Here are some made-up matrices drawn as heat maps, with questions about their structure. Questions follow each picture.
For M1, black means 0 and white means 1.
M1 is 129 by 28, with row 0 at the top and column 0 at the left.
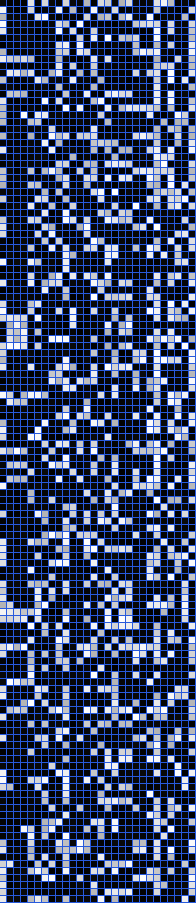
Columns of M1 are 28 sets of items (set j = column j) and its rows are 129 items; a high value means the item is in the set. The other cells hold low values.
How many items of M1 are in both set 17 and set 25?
0
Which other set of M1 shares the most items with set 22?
27
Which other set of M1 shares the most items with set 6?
14
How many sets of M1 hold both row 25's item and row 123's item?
5
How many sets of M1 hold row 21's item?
10
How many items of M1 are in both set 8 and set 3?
7
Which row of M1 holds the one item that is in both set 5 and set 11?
105
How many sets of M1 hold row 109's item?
4
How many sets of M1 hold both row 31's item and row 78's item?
7
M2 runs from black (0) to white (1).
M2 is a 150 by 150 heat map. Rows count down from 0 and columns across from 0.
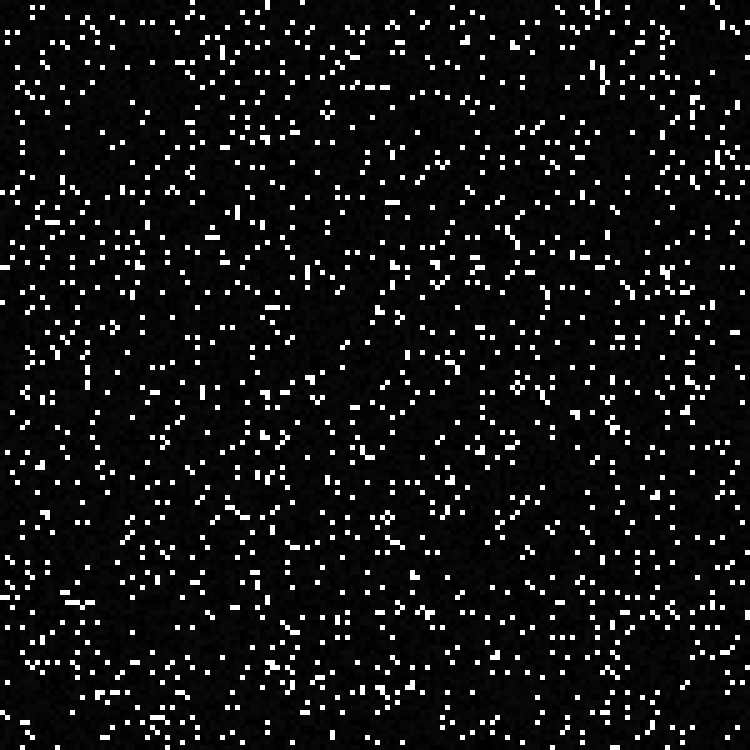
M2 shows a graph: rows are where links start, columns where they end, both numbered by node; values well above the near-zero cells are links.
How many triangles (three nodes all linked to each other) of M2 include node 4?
8
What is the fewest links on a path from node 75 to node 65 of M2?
4
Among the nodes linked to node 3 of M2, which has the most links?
node 96
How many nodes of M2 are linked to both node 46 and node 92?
0
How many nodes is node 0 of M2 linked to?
5
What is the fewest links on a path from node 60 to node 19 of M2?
4
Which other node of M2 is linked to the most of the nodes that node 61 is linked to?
node 133
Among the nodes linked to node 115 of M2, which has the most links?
node 89
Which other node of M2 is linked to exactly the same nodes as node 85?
node 149
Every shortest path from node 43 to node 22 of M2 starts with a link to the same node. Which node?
node 103
